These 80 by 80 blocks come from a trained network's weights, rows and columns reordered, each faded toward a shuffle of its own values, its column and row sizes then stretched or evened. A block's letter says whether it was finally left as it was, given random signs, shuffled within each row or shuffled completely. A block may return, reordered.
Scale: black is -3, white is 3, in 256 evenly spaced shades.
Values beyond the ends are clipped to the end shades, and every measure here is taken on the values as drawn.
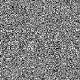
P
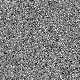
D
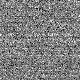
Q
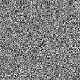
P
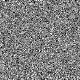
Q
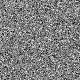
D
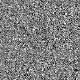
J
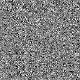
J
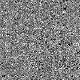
J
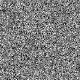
J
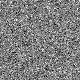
D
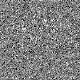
J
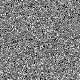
Q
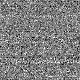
Q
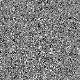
J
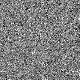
Q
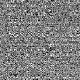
P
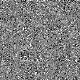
J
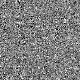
J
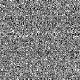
P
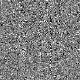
J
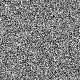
D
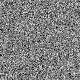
Q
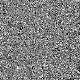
J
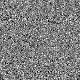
Q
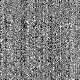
P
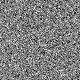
D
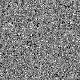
Q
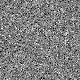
D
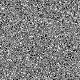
Q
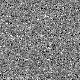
Q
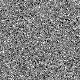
Q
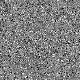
Q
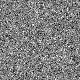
D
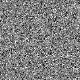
J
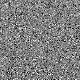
Q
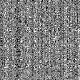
P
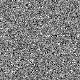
Q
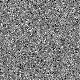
D
